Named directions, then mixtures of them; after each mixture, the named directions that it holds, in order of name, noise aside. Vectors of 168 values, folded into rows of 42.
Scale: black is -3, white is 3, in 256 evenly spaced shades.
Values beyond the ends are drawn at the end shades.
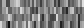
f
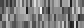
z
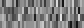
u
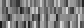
f.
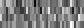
f, z.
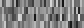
u.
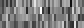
z.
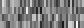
f, u, z.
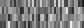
f, u.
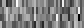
f, u, z.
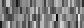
f, u.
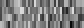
f, u, z.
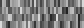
f.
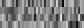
u.
